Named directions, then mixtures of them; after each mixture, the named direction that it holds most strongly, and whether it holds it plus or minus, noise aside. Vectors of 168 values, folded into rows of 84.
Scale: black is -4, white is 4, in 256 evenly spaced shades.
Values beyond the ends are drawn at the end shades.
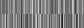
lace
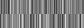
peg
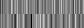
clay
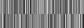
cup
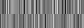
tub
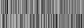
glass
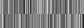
cup, plus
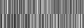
glass, minus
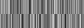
peg, minus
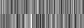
clay, minus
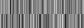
peg, minus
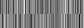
cup, minus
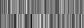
clay, plus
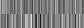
lace, minus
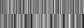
clay, plus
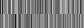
clay, plus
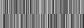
cup, plus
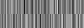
lace, minus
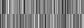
tub, plus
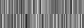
glass, minus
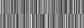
clay, minus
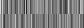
cup, plus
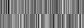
peg, plus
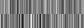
peg, minus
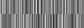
tub, minus
